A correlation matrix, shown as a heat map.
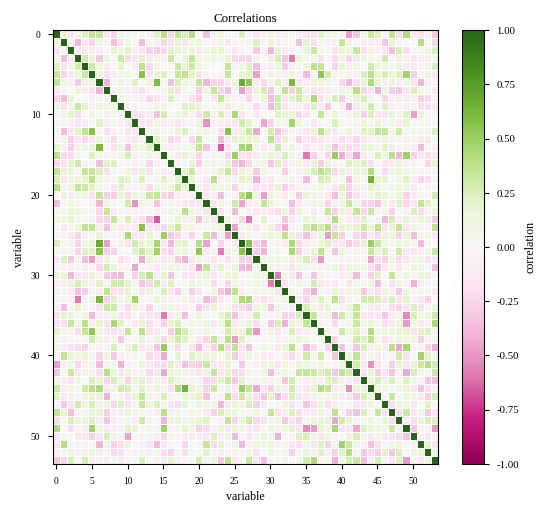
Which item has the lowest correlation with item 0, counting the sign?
41
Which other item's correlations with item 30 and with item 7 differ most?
42
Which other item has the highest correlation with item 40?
51
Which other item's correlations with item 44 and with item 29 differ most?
26
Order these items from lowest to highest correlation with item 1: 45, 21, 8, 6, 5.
8, 5, 45, 21, 6
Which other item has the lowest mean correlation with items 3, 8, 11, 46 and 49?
1
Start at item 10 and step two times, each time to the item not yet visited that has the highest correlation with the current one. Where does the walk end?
15
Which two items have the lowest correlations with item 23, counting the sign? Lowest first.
14, 27
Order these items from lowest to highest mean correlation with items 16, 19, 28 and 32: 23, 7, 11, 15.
23, 11, 15, 7
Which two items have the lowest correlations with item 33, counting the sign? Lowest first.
3, 21
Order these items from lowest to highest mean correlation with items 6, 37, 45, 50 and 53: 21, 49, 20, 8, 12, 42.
21, 49, 8, 42, 20, 12
